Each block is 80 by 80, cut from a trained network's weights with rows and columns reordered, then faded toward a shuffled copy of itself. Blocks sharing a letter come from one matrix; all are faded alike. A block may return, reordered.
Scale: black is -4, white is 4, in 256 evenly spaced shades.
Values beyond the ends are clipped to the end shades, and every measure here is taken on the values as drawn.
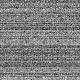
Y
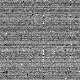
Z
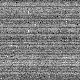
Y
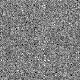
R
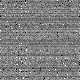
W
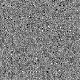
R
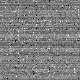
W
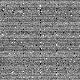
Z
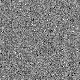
R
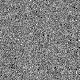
R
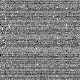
Z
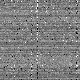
W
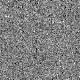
R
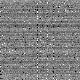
W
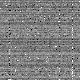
W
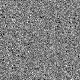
R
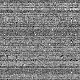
Y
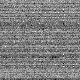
Y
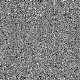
R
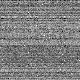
Y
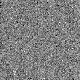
R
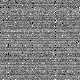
Z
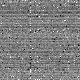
W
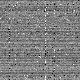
W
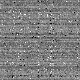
W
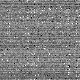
W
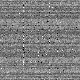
Z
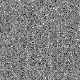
R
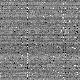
W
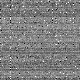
W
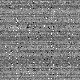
W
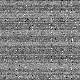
Z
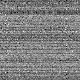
Y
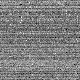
Y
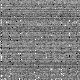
Z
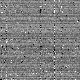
W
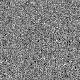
R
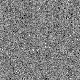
R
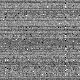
Z
